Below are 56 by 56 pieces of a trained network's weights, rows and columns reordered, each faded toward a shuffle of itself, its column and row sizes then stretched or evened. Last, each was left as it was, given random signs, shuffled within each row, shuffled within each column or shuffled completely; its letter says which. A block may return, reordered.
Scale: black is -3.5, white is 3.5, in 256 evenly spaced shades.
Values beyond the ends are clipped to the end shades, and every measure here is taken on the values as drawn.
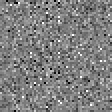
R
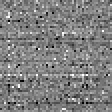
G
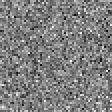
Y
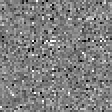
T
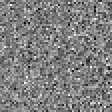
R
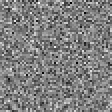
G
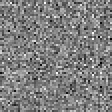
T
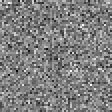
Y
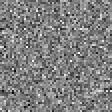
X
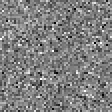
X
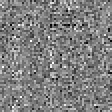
G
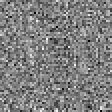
G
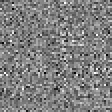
G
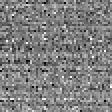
G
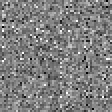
T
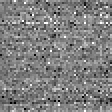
G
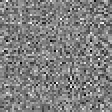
G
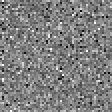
R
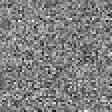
G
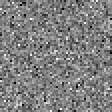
Y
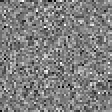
G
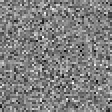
R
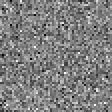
R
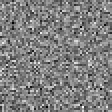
G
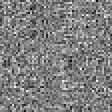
G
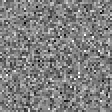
R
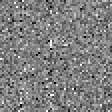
R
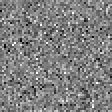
Y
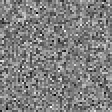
R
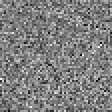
X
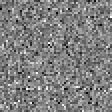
X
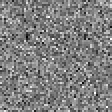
Y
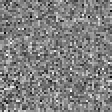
T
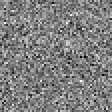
R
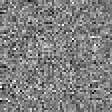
G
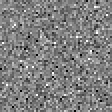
R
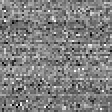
G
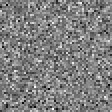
Y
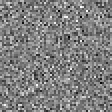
G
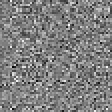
G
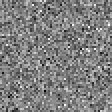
Y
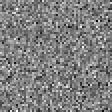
X
